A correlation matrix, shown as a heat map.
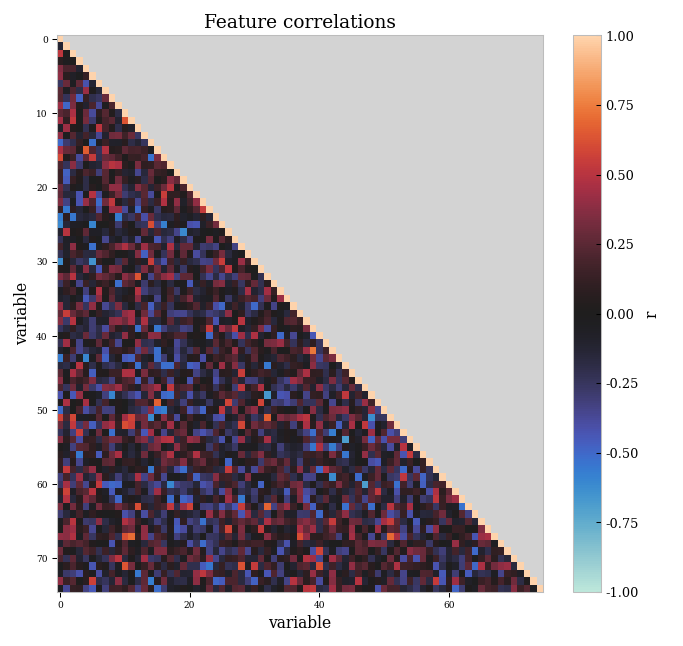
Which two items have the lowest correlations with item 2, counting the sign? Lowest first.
24, 48
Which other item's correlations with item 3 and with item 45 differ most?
52
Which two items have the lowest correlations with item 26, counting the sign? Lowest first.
19, 57
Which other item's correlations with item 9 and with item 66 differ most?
1
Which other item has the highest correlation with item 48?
44
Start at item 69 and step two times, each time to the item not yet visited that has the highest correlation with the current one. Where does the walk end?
71
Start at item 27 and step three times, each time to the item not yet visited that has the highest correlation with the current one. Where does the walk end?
65
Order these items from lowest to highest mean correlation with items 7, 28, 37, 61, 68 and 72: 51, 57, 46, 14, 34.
34, 57, 14, 51, 46
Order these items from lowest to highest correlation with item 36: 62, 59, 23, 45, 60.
59, 62, 45, 23, 60
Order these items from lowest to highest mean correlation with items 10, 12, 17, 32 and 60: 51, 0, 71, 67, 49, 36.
36, 49, 0, 71, 67, 51
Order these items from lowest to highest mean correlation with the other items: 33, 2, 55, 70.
55, 33, 70, 2
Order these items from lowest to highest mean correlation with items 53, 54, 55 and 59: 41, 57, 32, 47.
41, 57, 32, 47
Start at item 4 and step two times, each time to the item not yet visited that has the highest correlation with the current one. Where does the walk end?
49
